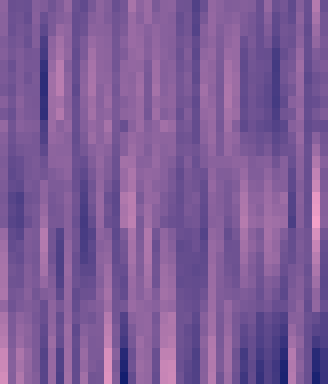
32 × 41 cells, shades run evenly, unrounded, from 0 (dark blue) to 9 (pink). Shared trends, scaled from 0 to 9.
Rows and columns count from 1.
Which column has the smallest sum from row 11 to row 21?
11
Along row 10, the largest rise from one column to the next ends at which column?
7
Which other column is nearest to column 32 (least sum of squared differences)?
28
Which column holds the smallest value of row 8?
6
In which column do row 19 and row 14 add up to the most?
40
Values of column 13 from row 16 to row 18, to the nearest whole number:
5 5 5
